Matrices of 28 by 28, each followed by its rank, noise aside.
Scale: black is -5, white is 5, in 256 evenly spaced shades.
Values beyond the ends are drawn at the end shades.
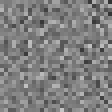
six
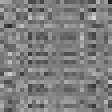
three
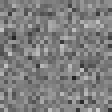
eight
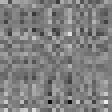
three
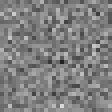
eight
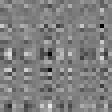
two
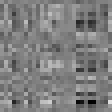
two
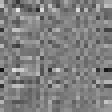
two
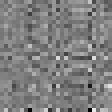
three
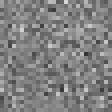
eight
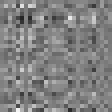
two
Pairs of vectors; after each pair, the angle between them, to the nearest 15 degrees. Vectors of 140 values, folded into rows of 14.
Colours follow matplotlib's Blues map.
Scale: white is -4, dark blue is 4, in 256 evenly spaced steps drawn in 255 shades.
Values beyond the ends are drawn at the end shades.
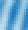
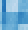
105 degrees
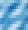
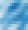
45 degrees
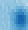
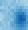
15 degrees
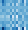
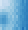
90 degrees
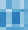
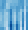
105 degrees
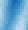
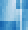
120 degrees
